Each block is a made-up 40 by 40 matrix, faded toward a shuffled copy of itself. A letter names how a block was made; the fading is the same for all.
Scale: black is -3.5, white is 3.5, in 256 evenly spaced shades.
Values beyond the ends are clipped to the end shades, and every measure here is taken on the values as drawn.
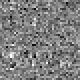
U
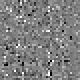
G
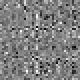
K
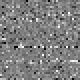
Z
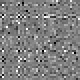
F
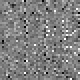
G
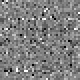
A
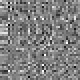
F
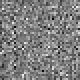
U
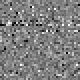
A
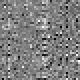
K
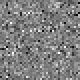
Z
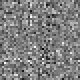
U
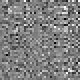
F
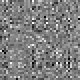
K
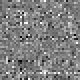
A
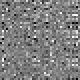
K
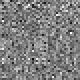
U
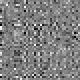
F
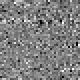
A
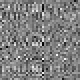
F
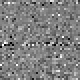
Z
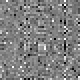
K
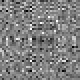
F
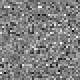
A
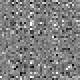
K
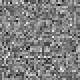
U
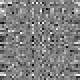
F
